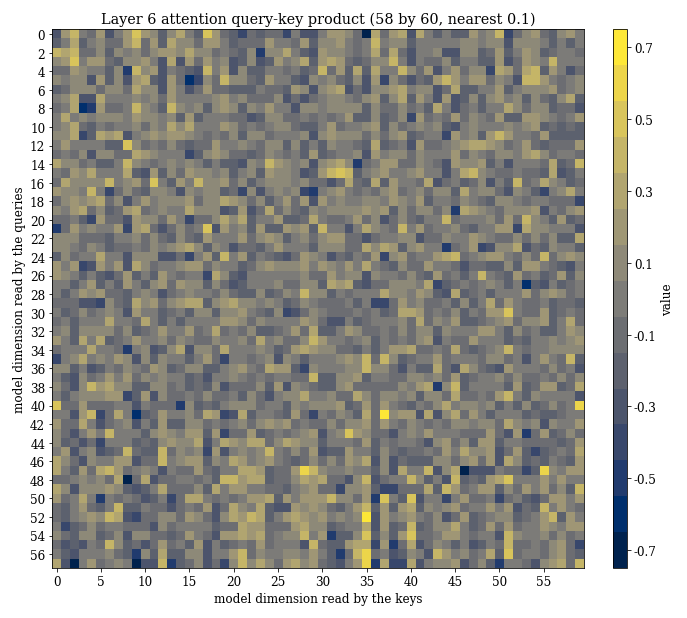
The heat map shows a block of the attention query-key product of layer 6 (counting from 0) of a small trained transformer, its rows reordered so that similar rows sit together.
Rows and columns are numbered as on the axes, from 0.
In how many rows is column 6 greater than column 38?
25
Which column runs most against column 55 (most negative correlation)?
46
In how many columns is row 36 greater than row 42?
21
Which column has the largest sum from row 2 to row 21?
2
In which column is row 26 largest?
48
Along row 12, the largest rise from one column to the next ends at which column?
8
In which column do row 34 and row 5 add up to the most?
19
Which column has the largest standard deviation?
35
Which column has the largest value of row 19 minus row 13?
15
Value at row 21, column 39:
0.4
